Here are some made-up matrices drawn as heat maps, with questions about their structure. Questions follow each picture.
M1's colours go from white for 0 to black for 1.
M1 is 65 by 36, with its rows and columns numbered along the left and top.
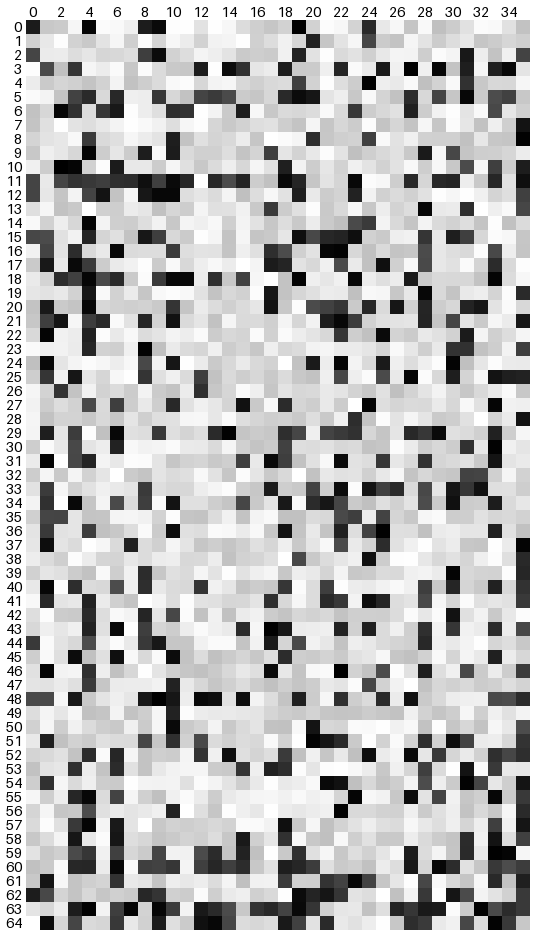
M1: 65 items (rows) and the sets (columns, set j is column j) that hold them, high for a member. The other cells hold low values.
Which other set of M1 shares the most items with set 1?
22
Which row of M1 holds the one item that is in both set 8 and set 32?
33
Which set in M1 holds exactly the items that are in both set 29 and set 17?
16
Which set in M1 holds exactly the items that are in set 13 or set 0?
9
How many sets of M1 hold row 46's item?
8
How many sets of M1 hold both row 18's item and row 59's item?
9
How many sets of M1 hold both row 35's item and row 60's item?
0
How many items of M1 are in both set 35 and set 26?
1
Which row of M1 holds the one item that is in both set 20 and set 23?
15
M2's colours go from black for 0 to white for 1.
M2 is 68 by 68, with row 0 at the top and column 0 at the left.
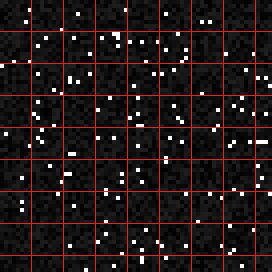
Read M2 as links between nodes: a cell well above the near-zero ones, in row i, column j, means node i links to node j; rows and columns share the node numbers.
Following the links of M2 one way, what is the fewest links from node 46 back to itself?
4
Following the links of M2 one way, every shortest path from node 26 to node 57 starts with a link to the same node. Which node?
node 43
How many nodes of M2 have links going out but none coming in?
6
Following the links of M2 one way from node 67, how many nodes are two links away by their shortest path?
1
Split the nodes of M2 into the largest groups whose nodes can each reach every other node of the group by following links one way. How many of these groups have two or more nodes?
3
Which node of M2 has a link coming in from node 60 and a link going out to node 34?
node 24
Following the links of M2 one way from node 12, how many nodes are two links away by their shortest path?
1
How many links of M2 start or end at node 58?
5
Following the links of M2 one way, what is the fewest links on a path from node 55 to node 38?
5
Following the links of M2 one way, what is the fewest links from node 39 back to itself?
5
